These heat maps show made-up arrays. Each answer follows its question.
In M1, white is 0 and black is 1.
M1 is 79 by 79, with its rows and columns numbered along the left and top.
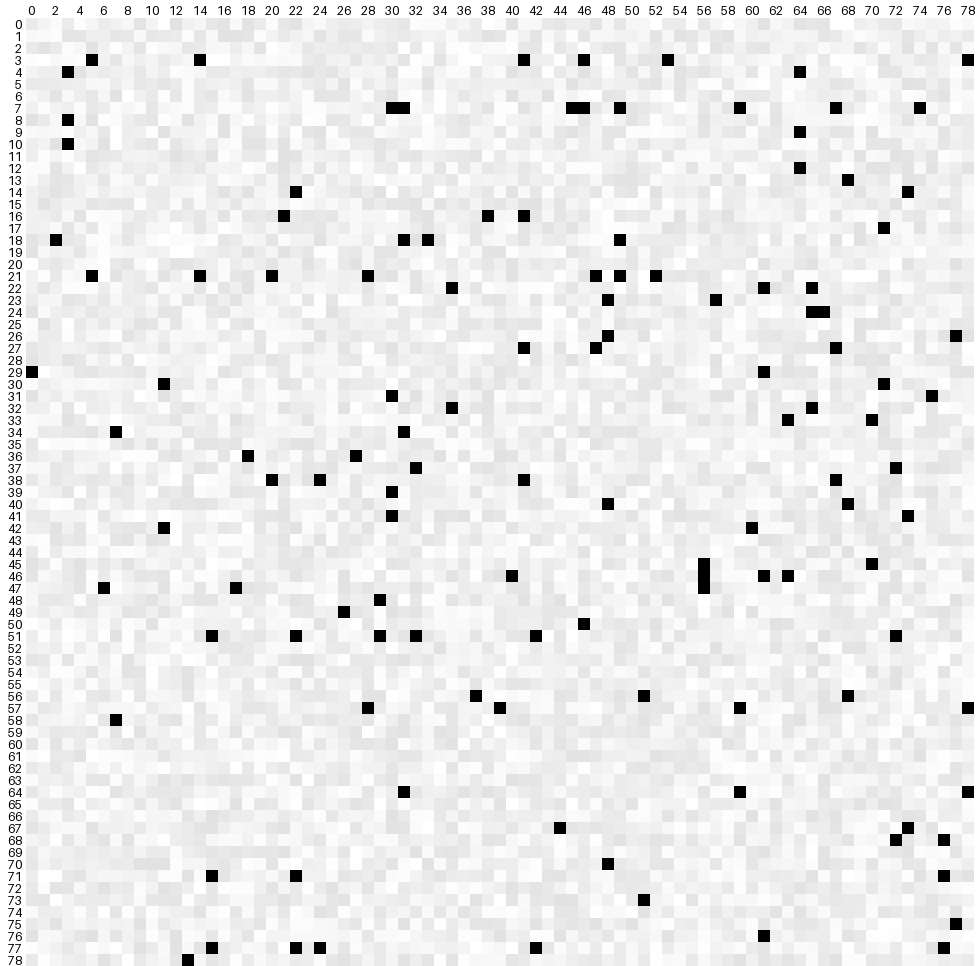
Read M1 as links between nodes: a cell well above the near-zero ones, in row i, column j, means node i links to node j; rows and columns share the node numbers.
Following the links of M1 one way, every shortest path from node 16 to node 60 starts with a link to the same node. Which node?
node 41
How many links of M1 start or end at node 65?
3
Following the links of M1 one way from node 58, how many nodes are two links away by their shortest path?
8
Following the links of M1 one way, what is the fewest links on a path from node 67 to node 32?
3
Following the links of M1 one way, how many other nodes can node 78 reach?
5
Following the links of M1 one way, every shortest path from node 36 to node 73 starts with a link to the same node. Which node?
node 27
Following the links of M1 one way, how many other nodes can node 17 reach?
7
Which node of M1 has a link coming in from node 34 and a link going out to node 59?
node 7
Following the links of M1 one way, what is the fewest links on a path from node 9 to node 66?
6
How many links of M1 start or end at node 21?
8
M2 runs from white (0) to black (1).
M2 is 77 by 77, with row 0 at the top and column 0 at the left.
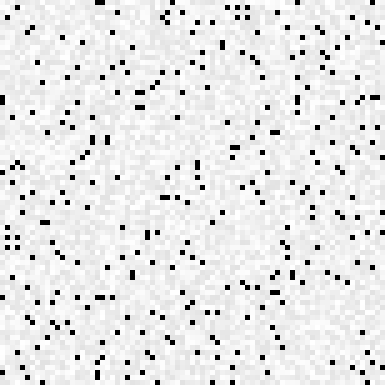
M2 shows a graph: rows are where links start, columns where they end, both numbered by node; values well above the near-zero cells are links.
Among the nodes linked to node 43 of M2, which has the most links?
node 71
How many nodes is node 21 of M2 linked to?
3
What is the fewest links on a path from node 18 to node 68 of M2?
5
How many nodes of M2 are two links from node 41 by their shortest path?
3
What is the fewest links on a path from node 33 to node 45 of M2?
5
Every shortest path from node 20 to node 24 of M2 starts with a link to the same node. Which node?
node 59
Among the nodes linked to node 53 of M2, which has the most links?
node 74
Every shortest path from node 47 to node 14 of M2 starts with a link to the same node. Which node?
node 3
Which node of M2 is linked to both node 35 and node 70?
node 39
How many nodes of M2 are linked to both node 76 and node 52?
0
